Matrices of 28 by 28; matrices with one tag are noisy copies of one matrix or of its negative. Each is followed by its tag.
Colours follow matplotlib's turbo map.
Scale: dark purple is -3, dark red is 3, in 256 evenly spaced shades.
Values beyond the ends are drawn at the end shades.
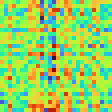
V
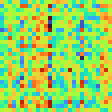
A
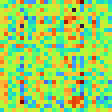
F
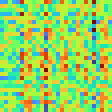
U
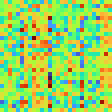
A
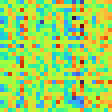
F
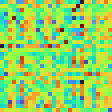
F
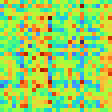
A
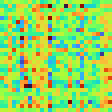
A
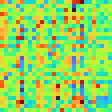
F
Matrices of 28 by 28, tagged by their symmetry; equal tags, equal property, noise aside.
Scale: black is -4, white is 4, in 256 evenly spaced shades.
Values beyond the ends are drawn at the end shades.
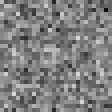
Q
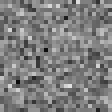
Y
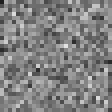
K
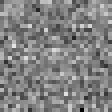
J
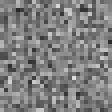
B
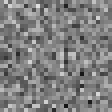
Q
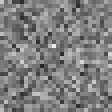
Q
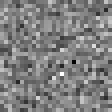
B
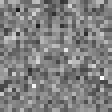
J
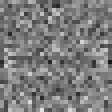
J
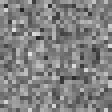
Q
